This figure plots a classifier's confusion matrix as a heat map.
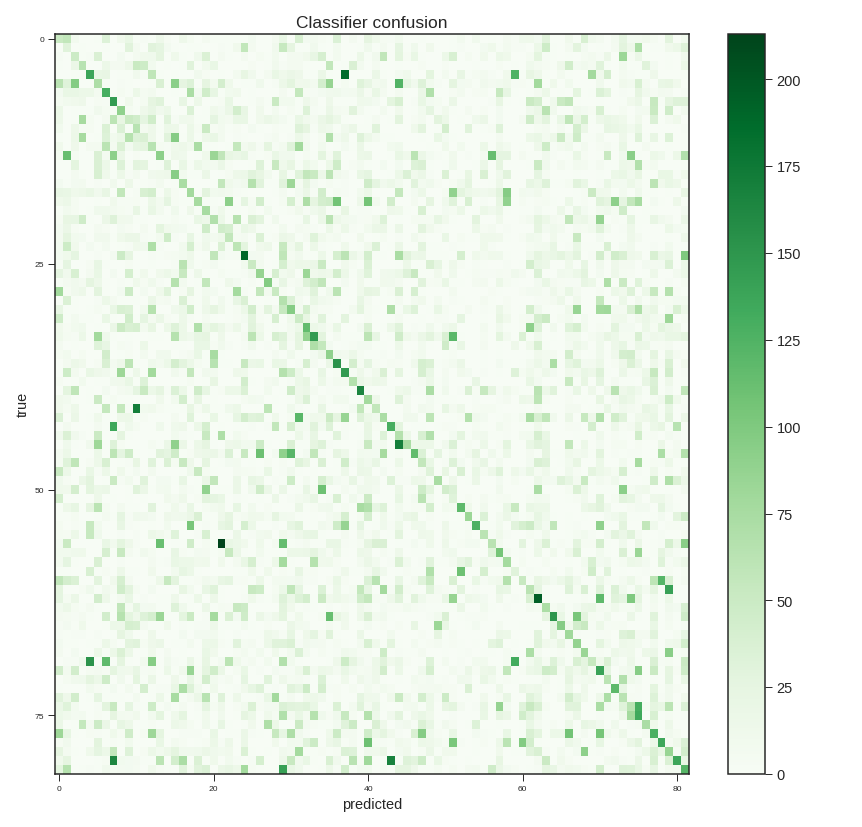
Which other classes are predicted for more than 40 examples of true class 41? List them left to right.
6, 8, 10, 27, 39
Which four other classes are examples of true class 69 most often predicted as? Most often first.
4, 59, 6, 12
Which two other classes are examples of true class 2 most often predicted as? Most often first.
73, 42
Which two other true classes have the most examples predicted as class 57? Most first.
74, 6
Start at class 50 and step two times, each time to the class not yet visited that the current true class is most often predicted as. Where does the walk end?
33
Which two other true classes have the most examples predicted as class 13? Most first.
56, 64
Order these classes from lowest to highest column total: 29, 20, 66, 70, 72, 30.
72, 20, 66, 30, 29, 70
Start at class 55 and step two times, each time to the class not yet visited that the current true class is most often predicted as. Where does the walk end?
37
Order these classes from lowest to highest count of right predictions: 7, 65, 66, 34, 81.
34, 66, 65, 81, 7
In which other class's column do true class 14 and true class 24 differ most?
81
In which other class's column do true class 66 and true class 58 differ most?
29
